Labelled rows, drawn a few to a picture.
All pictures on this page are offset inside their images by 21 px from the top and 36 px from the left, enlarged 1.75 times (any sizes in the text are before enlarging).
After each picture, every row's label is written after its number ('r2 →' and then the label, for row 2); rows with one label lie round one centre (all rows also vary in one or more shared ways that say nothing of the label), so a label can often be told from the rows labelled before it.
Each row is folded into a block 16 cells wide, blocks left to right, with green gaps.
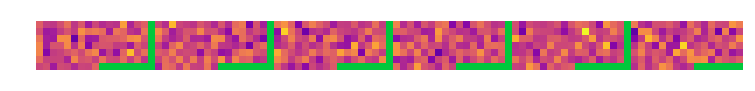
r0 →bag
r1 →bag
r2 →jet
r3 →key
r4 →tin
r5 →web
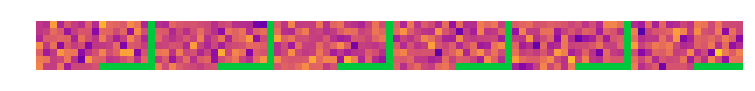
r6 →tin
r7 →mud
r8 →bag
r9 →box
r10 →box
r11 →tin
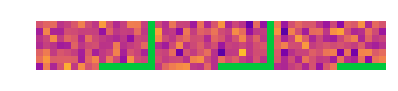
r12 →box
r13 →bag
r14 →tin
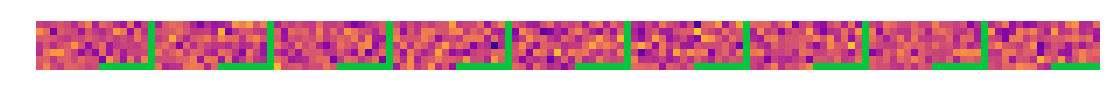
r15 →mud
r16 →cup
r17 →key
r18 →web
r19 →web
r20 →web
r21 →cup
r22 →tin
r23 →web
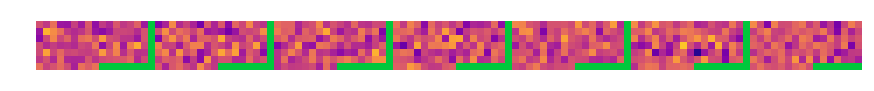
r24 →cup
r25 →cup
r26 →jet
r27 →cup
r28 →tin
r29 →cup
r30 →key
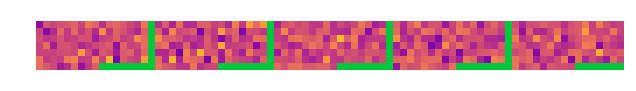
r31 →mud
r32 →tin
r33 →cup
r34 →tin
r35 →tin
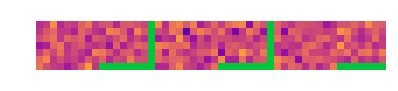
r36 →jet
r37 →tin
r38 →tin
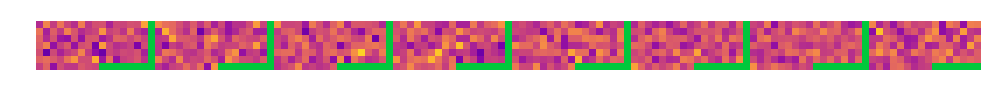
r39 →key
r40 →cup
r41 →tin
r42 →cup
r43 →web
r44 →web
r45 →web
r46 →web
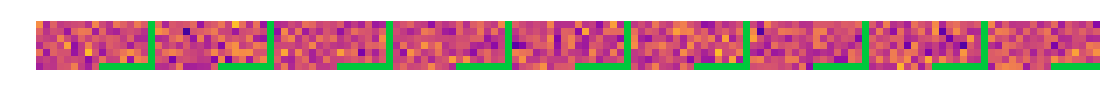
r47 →tin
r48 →tin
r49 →mud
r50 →web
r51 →box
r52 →key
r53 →tin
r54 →bag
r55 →bag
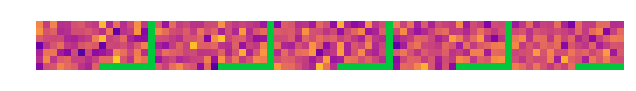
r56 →tin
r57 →web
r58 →key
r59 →web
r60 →bag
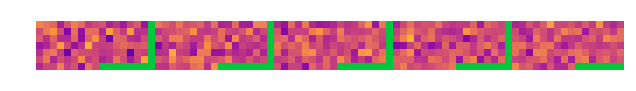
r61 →jet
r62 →cup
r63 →tin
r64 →jet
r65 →mud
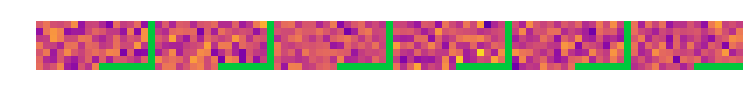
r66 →cup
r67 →cup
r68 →cup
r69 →web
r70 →box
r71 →bag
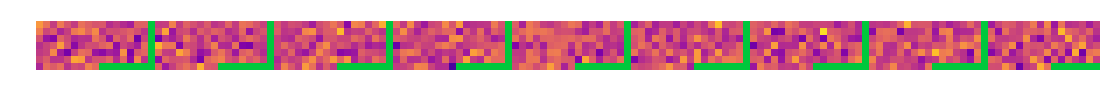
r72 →key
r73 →box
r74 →web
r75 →web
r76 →cup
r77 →web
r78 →jet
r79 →mud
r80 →jet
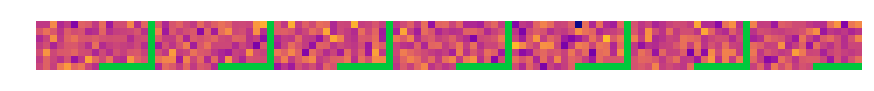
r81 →web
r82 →tin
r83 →jet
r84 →bag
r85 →mud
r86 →tin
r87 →web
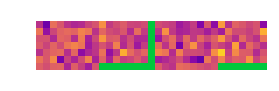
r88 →tin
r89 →web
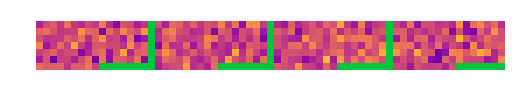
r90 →key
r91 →tin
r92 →web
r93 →tin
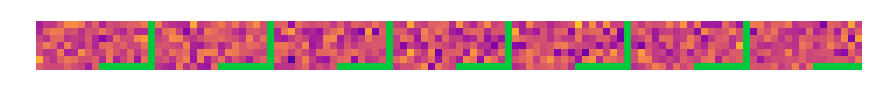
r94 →mud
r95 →tin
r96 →key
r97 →box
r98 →tin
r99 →box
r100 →cup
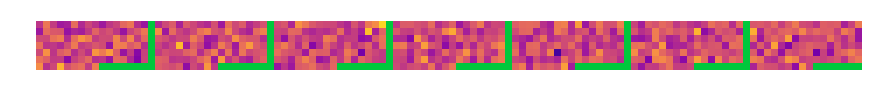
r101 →cup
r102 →jet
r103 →key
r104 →mud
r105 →key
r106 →mud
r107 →jet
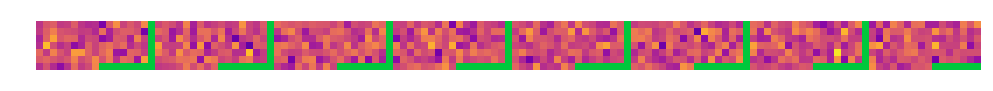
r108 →jet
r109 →bag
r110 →key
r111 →box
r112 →key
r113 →jet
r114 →key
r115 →key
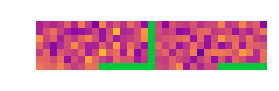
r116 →bag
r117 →tin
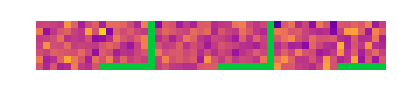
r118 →mud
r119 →jet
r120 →jet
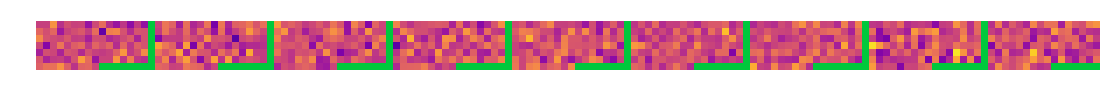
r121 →bag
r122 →key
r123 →bag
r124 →web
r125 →cup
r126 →key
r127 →key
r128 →key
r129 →web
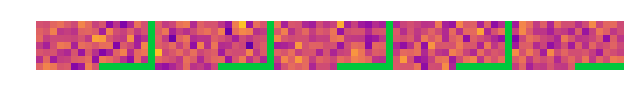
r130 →key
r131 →bag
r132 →bag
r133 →jet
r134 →jet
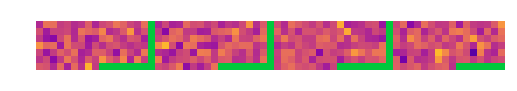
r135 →key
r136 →mud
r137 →tin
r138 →web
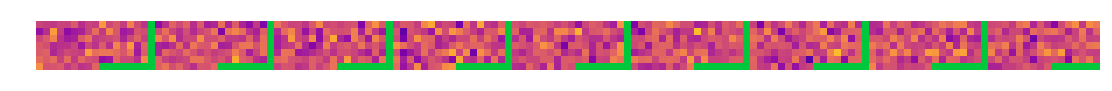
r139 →tin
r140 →bag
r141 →jet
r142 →box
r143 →mud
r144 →mud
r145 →tin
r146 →tin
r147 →box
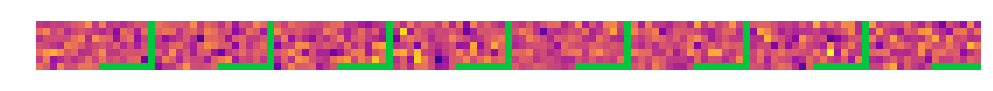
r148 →key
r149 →box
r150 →mud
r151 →mud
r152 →tin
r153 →tin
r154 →tin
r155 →cup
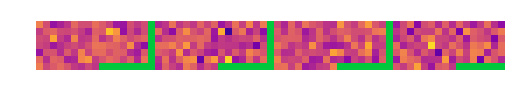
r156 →web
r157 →mud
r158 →tin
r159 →box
